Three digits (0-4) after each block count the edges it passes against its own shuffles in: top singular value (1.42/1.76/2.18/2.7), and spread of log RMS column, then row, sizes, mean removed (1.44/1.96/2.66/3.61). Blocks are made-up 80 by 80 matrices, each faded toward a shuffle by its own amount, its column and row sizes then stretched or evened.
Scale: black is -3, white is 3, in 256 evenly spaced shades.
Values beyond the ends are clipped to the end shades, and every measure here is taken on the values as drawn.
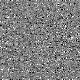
1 1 2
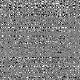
1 2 4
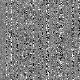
1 4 0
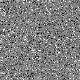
1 0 2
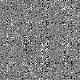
0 3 2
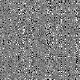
1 3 2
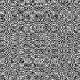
4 1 0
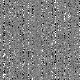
0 4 0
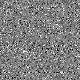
1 0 2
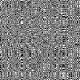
4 3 0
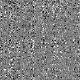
0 3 2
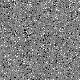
1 0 0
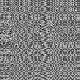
4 1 0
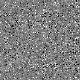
0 2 2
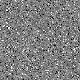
2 1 0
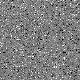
0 1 1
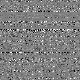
1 0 4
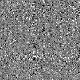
2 1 1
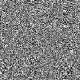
2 1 1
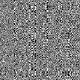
3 3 1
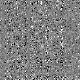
0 3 2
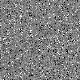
0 2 0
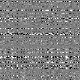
3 2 4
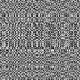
4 2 3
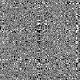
3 2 2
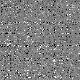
0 2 3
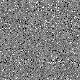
1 0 1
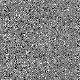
0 2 1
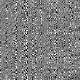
3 4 2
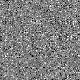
2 0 1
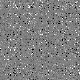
0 2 2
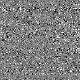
1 1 3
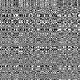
4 0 4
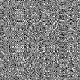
3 1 1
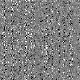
2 3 0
